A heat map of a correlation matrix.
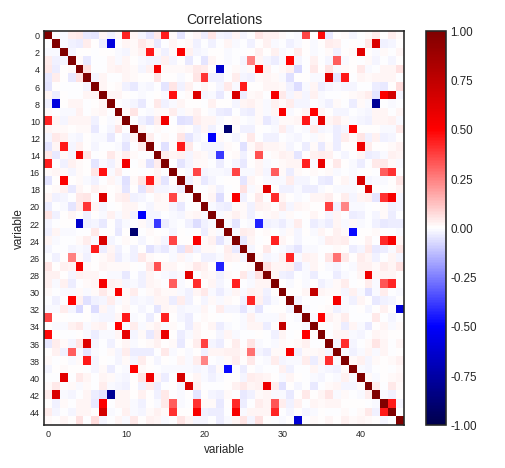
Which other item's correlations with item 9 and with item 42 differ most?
8
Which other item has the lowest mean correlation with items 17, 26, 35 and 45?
32
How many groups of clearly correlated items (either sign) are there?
13
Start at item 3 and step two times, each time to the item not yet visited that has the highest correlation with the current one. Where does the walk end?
37
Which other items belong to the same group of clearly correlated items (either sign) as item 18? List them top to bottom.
28, 41
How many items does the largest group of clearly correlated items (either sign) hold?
7
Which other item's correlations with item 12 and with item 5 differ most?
36
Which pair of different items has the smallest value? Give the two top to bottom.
11, 23
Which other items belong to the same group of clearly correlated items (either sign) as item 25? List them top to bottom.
6
